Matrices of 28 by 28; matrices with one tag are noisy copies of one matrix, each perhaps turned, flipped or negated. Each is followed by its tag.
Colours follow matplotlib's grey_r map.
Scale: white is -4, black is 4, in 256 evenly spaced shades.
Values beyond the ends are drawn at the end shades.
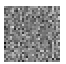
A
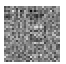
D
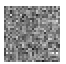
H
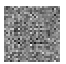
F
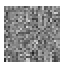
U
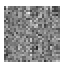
U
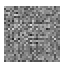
F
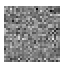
U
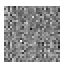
A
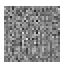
F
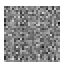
A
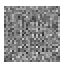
F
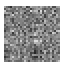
D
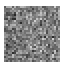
H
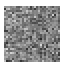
H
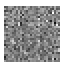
A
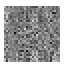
U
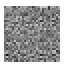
A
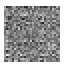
A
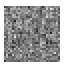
H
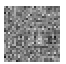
D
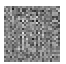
F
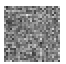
H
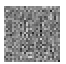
F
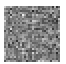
H
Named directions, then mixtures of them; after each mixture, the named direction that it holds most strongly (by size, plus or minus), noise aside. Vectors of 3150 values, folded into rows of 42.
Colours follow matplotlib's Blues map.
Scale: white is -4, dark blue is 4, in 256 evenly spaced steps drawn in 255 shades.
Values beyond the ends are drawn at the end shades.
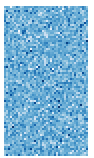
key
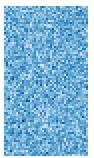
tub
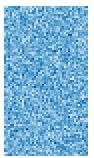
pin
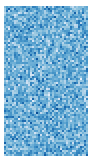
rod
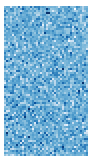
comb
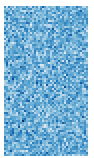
tub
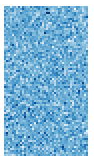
comb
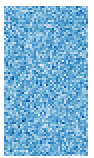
tub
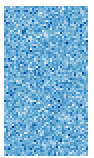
key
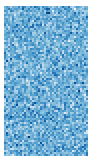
comb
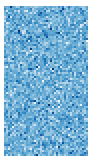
key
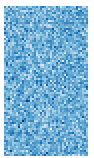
tub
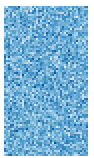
pin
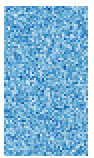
rod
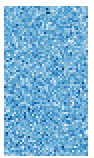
comb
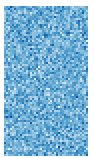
rod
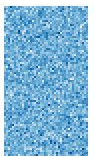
key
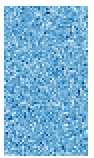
comb
